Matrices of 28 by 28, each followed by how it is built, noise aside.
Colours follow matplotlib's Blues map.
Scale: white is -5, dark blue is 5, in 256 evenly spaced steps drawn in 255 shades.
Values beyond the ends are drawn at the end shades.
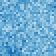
smooth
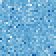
sparse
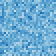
repeating columns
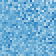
upper triangular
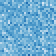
noise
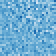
upper triangular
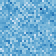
Toeplitz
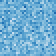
repeating columns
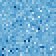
sparse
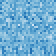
repeating columns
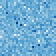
sparse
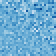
upper triangular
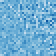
upper triangular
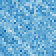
Toeplitz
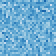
noise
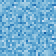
repeating columns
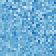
upper triangular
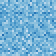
repeating columns
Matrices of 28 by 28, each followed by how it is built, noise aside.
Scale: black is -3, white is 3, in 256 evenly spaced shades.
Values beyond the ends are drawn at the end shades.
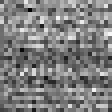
blocks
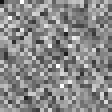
Toeplitz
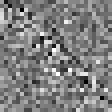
banded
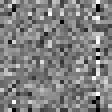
uneven columns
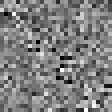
block diagonal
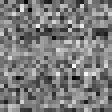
blocks
